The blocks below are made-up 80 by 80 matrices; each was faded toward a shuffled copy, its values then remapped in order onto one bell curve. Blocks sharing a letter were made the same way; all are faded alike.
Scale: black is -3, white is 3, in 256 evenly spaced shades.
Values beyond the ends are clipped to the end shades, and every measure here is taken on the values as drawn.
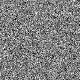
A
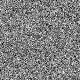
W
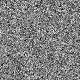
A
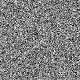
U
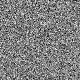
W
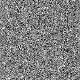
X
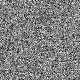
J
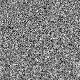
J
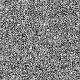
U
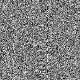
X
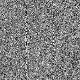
X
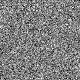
J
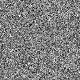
A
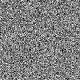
U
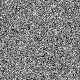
W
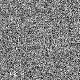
U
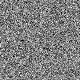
A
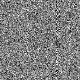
X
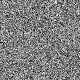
W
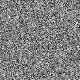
U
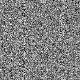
X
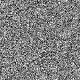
U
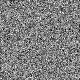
W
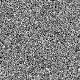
A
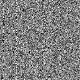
X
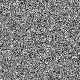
A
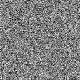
U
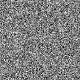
U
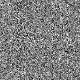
X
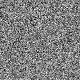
A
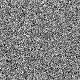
A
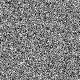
W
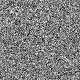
W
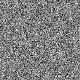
J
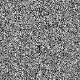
X
